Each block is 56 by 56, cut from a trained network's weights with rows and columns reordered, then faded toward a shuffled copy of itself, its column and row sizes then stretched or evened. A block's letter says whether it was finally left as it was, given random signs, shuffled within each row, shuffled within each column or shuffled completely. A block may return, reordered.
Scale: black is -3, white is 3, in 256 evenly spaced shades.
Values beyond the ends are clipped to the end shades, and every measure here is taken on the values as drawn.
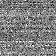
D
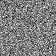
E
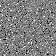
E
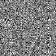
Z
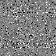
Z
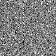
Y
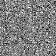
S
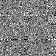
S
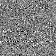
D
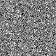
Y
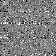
S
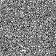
D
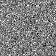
D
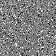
Y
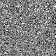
Z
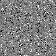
Y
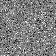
E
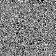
Z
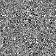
Z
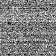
S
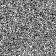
E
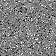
E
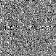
Z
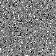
Y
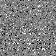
D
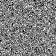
E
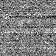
D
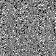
Y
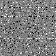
Z
